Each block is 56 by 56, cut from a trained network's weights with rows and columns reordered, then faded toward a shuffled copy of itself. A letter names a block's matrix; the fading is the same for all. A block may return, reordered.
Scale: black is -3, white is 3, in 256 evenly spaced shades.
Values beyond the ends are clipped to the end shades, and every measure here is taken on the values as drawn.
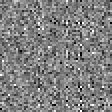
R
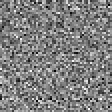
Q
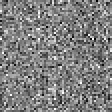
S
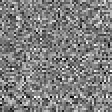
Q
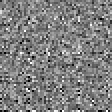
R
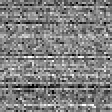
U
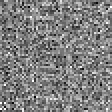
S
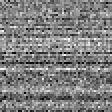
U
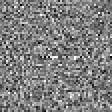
Q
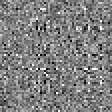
R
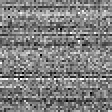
U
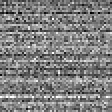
U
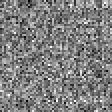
S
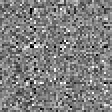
R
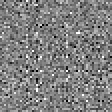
R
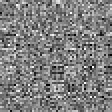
Q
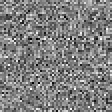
Q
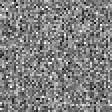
S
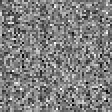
S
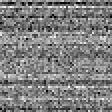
U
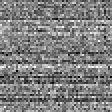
U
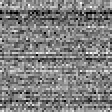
U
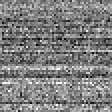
U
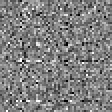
R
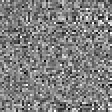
Q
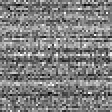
U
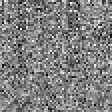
S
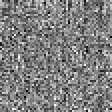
S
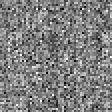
S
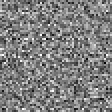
Q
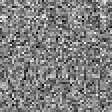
Q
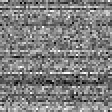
U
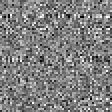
Q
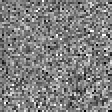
S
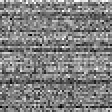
U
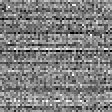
U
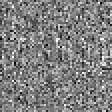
S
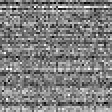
U
